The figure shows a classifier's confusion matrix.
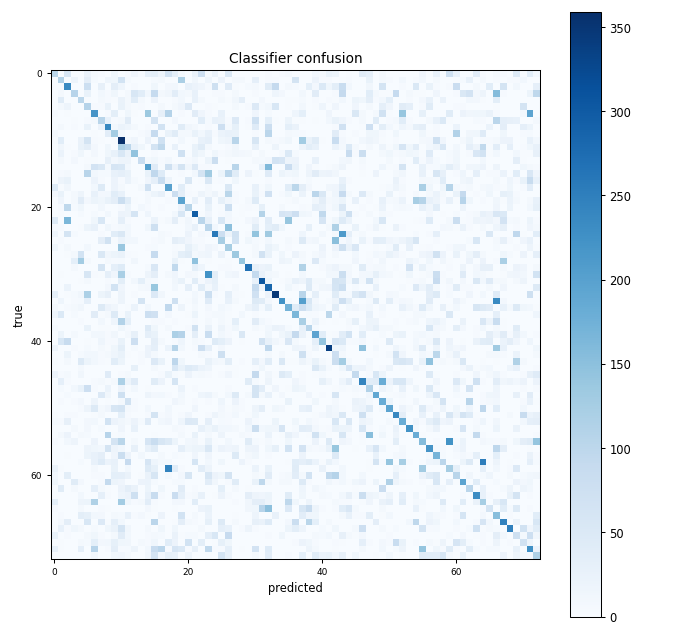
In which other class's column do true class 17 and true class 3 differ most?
66
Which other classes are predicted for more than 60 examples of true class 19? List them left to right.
10, 54, 55, 61
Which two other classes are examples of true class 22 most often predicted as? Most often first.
2, 35
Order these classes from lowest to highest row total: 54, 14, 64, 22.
54, 64, 22, 14
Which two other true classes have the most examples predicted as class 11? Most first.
58, 49
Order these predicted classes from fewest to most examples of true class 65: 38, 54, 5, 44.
5, 54, 44, 38
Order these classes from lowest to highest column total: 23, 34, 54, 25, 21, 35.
34, 54, 25, 35, 21, 23
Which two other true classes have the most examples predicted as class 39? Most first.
18, 54
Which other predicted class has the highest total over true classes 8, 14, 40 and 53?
32
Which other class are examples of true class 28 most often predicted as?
21
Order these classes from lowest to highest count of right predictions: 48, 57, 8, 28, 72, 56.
72, 28, 57, 48, 56, 8
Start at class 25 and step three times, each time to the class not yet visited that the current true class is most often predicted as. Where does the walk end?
10
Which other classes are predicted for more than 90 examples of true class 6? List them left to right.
14, 17, 52, 71
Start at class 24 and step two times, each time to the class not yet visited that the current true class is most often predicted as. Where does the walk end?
56
